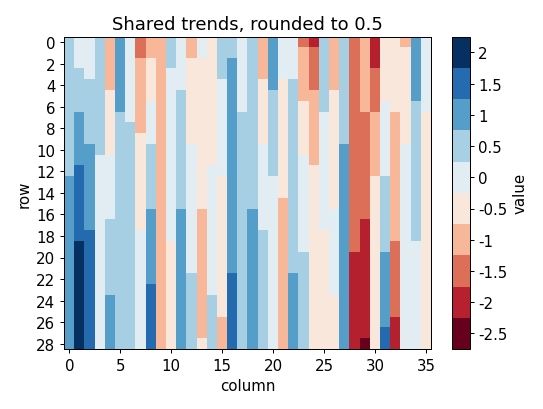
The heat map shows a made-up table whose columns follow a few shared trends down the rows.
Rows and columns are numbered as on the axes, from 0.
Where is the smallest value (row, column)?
28, 29
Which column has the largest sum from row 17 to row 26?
1
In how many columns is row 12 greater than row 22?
10
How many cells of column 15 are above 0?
4
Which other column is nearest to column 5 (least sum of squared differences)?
34
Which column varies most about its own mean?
8
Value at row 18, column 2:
1.5
